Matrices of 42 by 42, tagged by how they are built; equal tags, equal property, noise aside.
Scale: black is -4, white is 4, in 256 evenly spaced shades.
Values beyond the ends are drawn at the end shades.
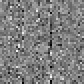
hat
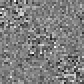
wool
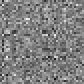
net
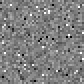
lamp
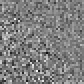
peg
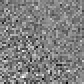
peg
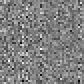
hat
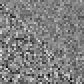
peg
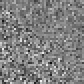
peg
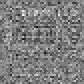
net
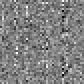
hat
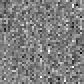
hat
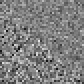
peg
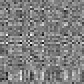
net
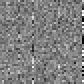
hat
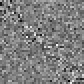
wool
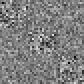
wool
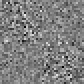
wool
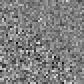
peg
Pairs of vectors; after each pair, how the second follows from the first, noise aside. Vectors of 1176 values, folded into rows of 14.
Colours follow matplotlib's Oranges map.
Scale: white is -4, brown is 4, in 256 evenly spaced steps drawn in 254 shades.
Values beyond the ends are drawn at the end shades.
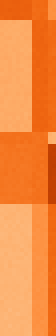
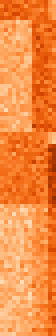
copied.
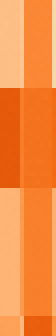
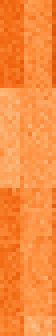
negated, shrunk.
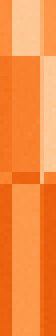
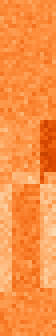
negated, partly zeroed.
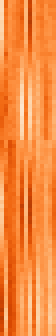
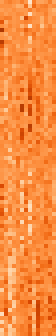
negated, partly zeroed.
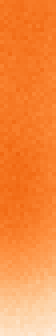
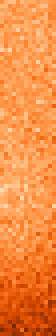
negated.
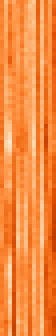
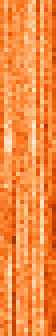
copied.
